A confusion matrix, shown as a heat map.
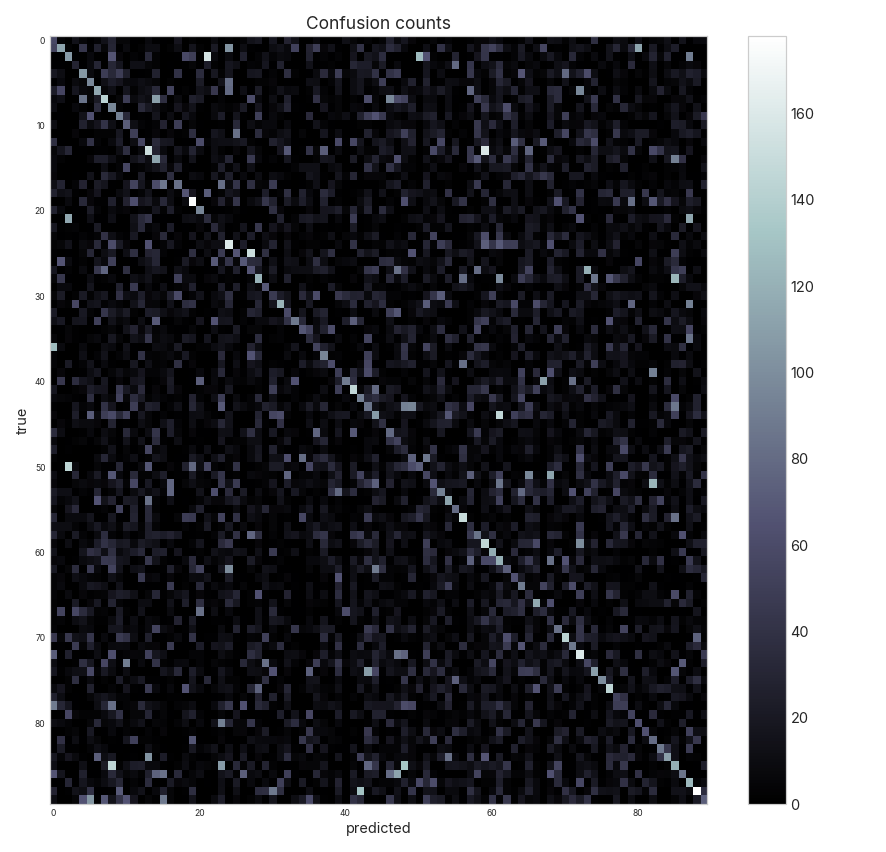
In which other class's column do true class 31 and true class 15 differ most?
87
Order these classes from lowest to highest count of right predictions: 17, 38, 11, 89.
11, 38, 89, 17
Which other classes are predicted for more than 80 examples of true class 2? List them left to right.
21, 50, 87
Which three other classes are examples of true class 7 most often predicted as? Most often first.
14, 46, 4
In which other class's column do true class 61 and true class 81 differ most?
68
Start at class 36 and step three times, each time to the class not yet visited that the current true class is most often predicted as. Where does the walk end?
43
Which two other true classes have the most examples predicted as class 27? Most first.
25, 58
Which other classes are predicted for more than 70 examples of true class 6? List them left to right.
24, 57, 72
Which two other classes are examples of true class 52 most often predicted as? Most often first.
82, 61
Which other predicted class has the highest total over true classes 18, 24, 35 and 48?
13
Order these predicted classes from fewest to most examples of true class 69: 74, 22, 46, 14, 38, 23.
22, 23, 38, 74, 46, 14
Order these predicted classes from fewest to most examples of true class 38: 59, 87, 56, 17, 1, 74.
1, 87, 59, 17, 74, 56
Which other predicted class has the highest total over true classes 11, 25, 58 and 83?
27
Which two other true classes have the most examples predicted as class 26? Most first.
86, 78
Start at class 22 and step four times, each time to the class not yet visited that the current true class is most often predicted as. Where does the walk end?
62
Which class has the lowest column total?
40
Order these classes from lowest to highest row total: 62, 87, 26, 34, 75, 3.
3, 75, 34, 26, 87, 62
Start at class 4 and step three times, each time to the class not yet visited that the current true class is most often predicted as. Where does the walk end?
42
